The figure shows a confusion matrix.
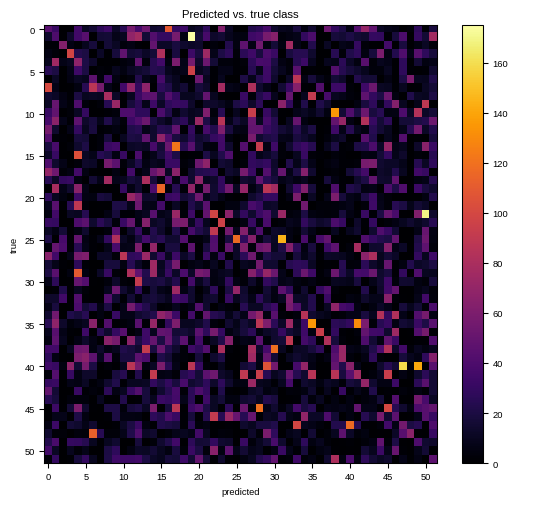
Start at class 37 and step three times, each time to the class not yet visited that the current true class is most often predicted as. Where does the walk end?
28
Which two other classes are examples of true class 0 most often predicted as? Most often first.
16, 42
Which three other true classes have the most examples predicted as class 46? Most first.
34, 36, 9
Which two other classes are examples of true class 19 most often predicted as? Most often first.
15, 29
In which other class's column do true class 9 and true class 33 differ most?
50
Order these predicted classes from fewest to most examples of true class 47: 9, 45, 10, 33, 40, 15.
9, 10, 15, 45, 33, 40
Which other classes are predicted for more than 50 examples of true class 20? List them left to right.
11, 12, 33, 38
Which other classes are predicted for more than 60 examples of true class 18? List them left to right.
8, 13, 20
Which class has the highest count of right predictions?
35
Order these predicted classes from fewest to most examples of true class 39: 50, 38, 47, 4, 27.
47, 50, 38, 4, 27
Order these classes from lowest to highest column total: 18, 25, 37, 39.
25, 37, 18, 39
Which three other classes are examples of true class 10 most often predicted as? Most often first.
38, 27, 49
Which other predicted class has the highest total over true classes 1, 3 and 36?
19
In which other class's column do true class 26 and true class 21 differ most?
41
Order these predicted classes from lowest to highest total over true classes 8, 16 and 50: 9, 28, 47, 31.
47, 31, 28, 9
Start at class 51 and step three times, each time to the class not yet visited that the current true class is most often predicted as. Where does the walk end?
12
